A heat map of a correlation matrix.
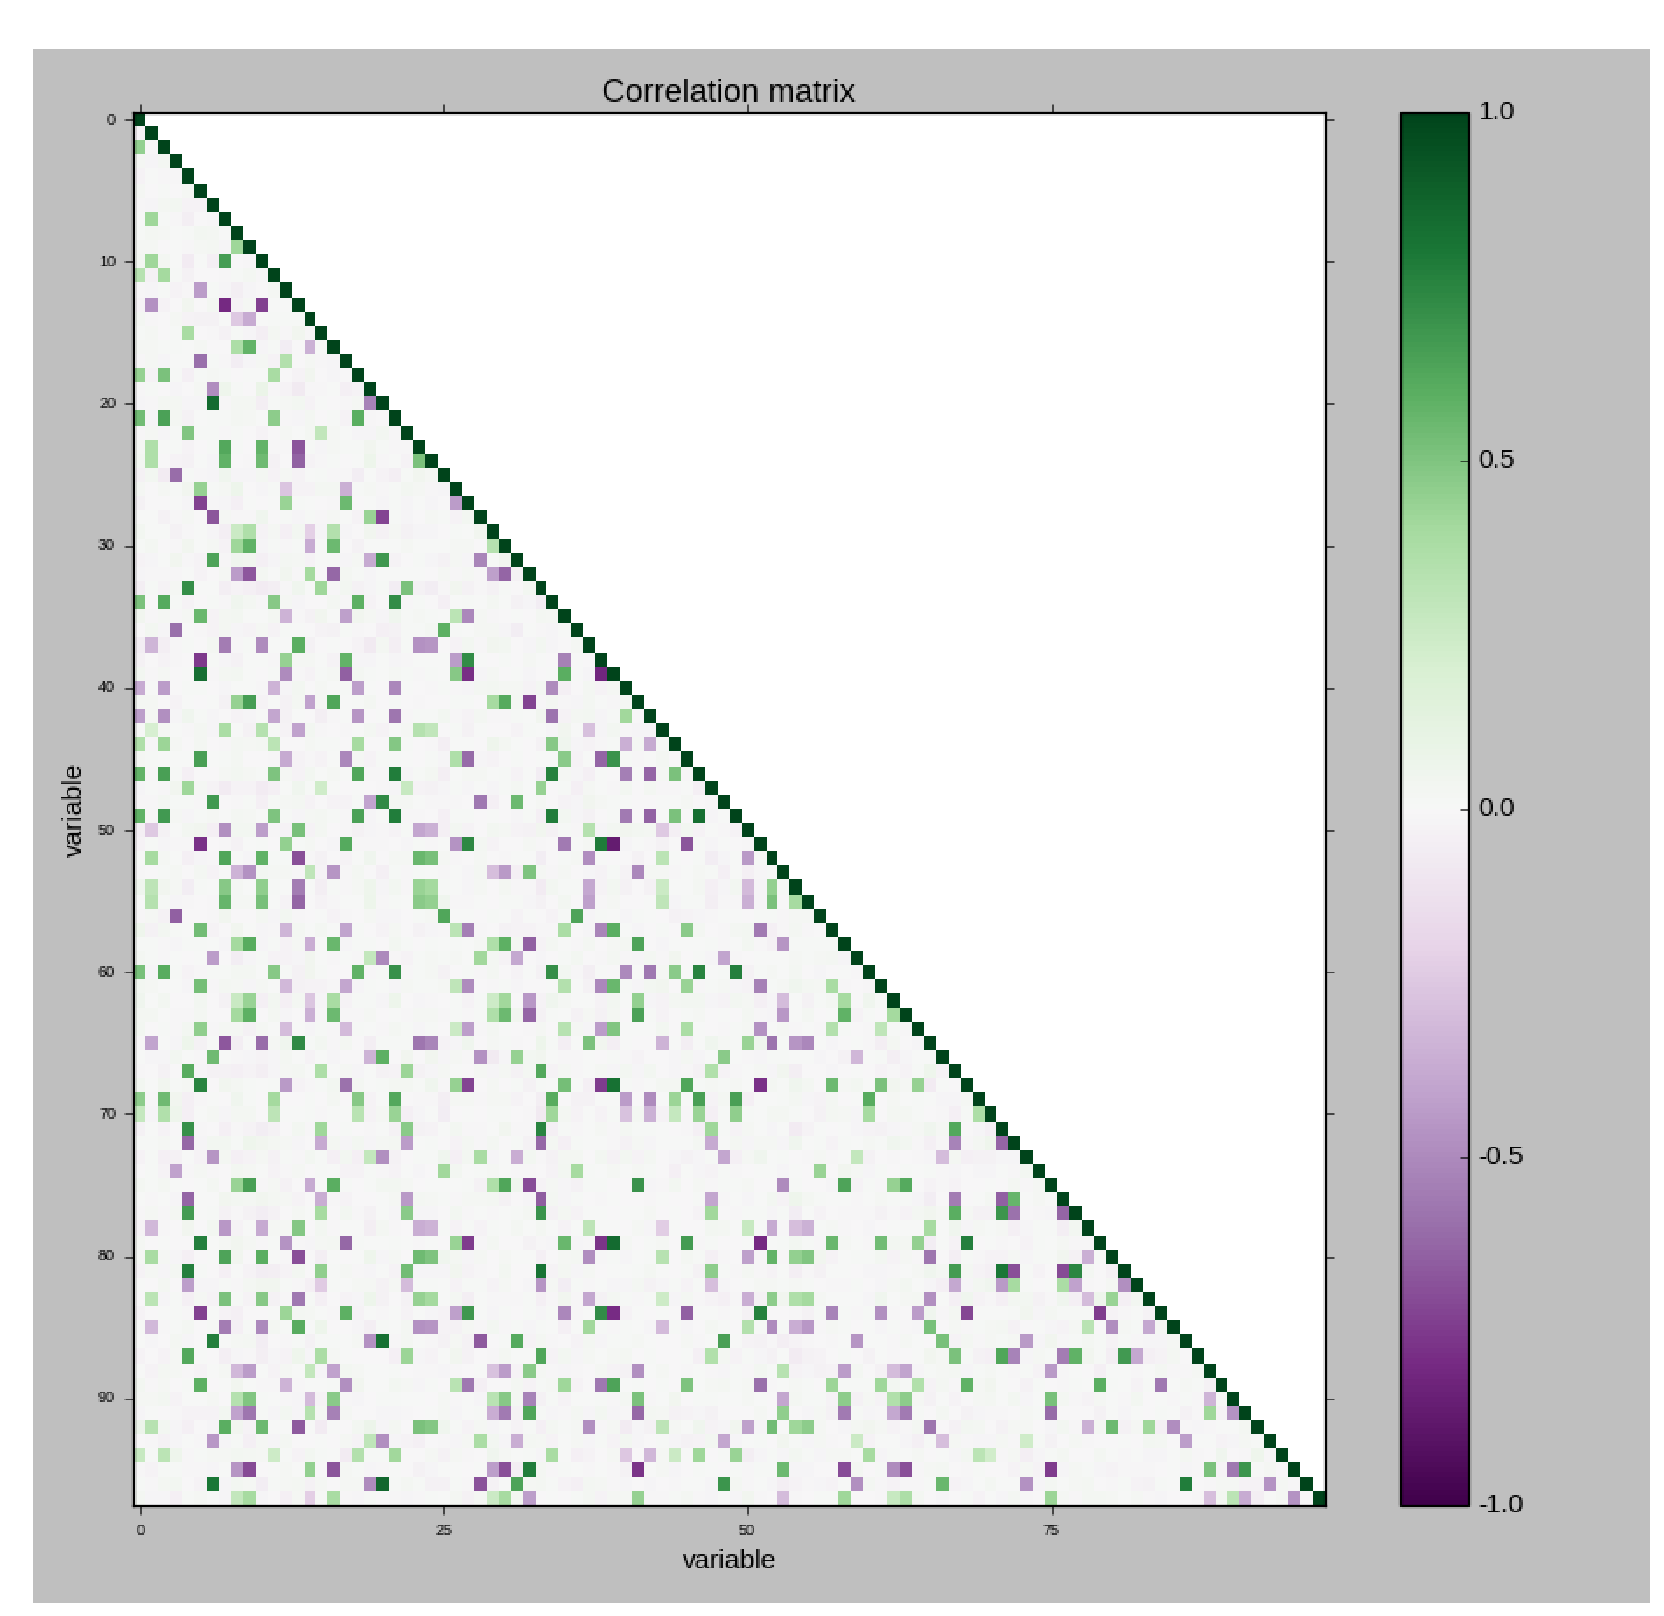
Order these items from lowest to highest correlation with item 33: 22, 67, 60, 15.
60, 15, 22, 67
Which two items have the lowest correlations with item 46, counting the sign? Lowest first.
42, 40
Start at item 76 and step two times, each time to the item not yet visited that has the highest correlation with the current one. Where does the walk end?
82
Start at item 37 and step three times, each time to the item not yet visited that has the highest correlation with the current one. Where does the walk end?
85
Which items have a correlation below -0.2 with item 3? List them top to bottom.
25, 36, 56, 74
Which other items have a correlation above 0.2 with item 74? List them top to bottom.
25, 36, 56
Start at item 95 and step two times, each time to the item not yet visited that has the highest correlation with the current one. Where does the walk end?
91
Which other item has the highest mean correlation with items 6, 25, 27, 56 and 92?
36
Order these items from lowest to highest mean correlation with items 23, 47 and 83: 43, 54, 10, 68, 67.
68, 67, 43, 54, 10
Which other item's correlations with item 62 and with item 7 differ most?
13
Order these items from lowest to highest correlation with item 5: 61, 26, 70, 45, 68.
70, 26, 61, 45, 68
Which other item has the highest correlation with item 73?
28
